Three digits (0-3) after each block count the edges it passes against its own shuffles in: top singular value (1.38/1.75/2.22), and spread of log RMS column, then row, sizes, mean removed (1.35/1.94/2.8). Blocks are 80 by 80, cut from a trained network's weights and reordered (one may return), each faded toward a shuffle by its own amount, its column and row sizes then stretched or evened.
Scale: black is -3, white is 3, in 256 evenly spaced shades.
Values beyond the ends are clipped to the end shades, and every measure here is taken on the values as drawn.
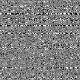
3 1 3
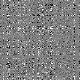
1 3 3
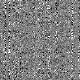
0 3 2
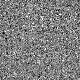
0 0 1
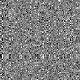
3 2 0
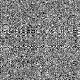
2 0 2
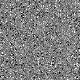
1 2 0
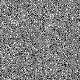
0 1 1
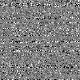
1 1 3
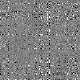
1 3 3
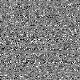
1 0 3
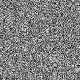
2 0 1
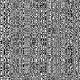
3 3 0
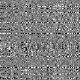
3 2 3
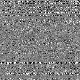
2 0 3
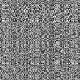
3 1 2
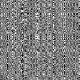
3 3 1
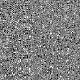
2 2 0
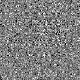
2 1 2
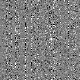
0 3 1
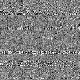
2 0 3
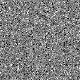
0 1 1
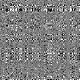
3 3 3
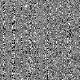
1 3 0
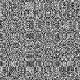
3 0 0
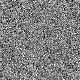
0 1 0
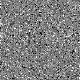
1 1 1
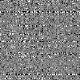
2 1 3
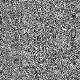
1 2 0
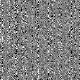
0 3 0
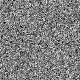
0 0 0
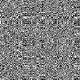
3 2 2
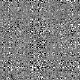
1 3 3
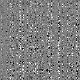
0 3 2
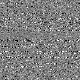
0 0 3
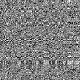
3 1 2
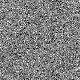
0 1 0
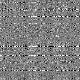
3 0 3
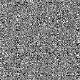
1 2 2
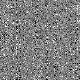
0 3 1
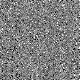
0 2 0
